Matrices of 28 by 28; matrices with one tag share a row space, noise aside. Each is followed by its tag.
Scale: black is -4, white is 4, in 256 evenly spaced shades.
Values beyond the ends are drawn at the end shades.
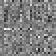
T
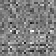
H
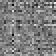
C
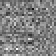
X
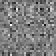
H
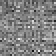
C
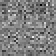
H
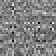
C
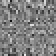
H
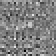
X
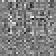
H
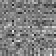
C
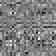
C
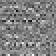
X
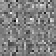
H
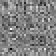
H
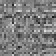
C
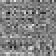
X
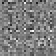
H
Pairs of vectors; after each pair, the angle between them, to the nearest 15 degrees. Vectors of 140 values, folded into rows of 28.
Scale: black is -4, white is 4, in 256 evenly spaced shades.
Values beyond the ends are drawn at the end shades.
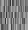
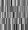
135 degrees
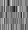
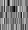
15 degrees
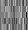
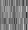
30 degrees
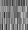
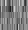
90 degrees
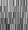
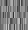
90 degrees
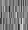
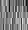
60 degrees
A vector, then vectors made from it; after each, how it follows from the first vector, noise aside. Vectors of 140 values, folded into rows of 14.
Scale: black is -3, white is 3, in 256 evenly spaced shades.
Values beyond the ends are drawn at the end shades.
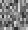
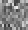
wrapped around, negated, partly zeroed.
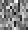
negated.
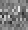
partly zeroed.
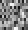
negated.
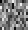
reversed, negated.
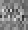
wrapped around, negated, partly zeroed.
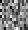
negated.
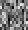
reversed, negated.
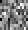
reversed, negated.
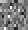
partly zeroed.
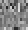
partly zeroed.
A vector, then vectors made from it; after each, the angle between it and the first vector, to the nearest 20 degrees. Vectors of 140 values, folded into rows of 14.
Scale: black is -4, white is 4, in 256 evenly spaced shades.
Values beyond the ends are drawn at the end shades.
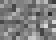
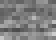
60 degrees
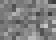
20 degrees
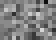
140 degrees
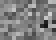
140 degrees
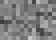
40 degrees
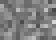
60 degrees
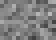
160 degrees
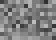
80 degrees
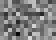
80 degrees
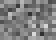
40 degrees
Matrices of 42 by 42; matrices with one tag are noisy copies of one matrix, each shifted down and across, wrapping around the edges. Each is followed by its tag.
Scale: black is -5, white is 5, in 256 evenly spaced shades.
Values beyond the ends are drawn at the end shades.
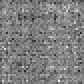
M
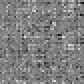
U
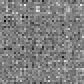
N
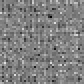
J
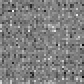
J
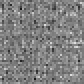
J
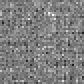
J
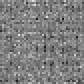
J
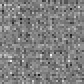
J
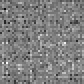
N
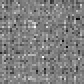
J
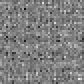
J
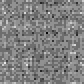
M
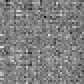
U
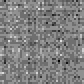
M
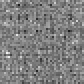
J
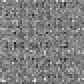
J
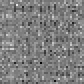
J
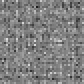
J
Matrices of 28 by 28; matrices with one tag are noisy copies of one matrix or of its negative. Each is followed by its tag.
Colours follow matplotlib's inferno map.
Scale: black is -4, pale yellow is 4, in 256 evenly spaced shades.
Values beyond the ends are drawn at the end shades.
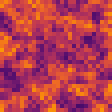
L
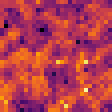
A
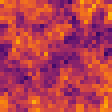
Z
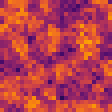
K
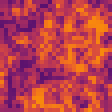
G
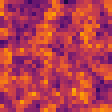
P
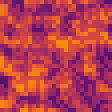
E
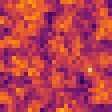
P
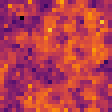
G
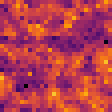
E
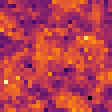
L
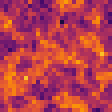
L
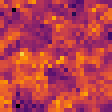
A
